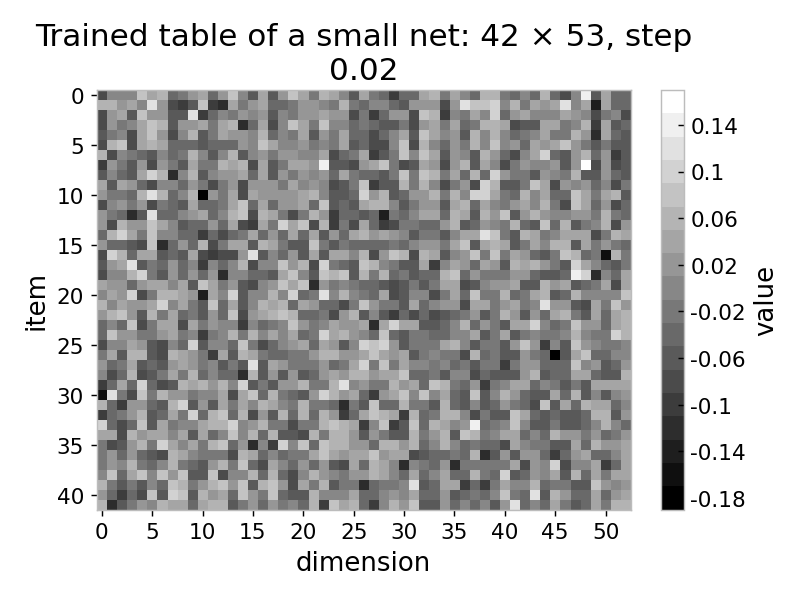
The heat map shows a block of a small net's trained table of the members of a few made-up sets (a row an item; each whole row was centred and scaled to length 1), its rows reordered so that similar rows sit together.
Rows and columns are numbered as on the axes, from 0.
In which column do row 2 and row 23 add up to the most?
9
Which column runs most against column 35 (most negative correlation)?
25
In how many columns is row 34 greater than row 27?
28
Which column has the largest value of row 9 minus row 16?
50
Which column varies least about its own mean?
42
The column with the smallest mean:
10
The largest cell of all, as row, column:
7, 48
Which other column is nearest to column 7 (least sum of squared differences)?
52
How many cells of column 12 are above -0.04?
30
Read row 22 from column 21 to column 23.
-0.04 -0.02 -0.08
